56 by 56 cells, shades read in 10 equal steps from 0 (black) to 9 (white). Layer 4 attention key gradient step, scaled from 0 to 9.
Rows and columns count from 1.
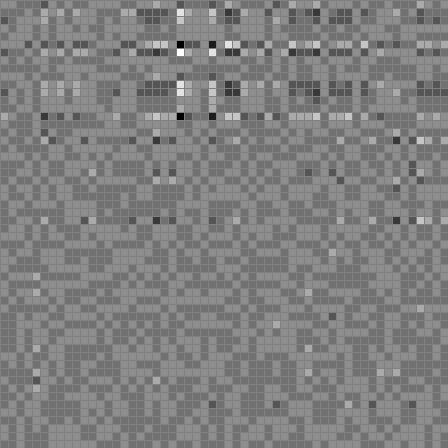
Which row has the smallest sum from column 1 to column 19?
6
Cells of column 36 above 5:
1
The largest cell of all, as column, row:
23, 7
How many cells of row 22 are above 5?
2
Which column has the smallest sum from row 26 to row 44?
20
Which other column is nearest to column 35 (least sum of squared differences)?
24
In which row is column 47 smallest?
51
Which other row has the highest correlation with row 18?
28
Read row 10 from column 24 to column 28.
4 4 4 3 4
